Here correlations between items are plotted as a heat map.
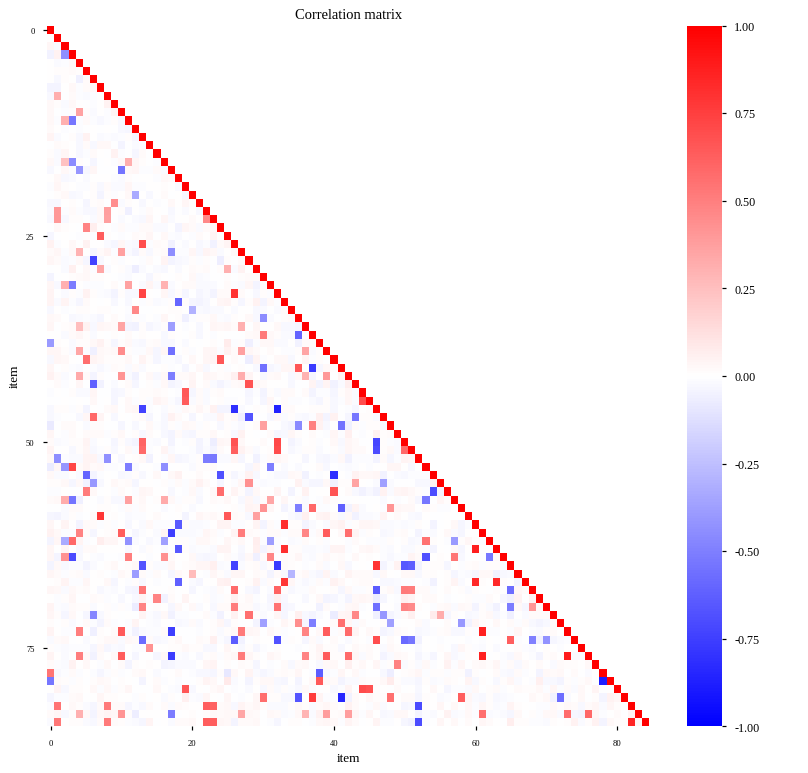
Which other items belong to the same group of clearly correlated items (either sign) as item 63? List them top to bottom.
18, 33, 60, 67
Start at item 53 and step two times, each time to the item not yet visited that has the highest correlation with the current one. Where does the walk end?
62
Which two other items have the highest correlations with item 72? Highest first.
41, 35
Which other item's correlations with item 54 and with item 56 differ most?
40
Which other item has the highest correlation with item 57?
64
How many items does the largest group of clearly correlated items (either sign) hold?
11
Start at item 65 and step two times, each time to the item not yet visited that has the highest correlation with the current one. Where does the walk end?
74
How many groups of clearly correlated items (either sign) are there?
16
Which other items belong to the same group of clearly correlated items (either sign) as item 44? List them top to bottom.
19, 45, 80
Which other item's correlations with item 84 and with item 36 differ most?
82
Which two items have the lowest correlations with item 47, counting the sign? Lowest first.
28, 43
